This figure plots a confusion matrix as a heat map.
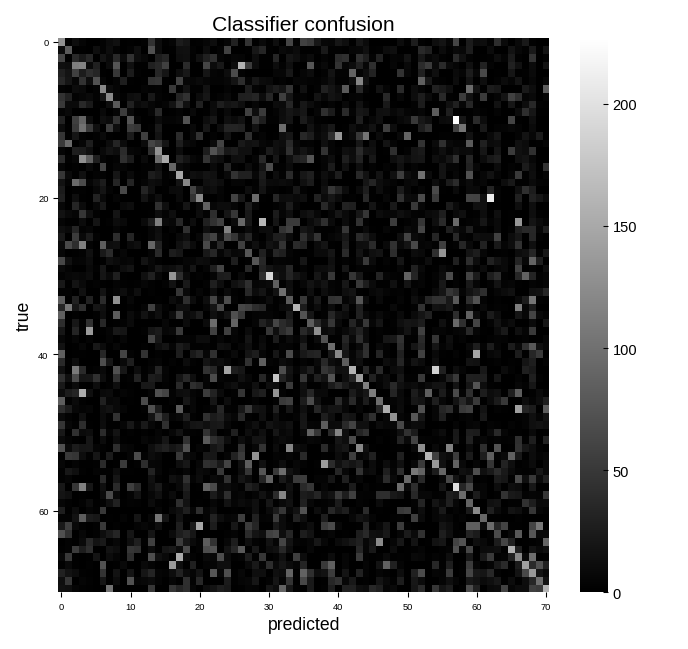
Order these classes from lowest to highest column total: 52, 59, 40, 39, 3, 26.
40, 26, 39, 3, 52, 59
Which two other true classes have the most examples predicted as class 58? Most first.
11, 64
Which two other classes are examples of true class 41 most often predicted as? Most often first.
29, 6
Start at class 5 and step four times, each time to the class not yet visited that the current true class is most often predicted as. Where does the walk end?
55
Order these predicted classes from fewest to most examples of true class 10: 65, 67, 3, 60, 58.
67, 58, 60, 65, 3
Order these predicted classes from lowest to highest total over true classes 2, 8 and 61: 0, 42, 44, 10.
42, 44, 10, 0
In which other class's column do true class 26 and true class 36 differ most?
3
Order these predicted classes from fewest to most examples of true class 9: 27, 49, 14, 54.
49, 14, 27, 54
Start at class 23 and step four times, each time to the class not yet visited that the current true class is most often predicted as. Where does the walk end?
52
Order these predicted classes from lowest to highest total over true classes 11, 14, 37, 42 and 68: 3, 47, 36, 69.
69, 47, 36, 3
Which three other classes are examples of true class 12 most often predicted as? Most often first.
40, 44, 50
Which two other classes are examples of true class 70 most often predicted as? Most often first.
7, 32
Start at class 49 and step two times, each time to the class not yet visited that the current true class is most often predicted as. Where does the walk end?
13
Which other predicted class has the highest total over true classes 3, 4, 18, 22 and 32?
2
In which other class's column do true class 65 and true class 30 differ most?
16
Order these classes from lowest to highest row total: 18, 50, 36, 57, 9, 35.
9, 18, 50, 35, 36, 57
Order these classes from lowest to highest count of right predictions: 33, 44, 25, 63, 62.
25, 63, 33, 62, 44
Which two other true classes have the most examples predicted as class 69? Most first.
62, 67
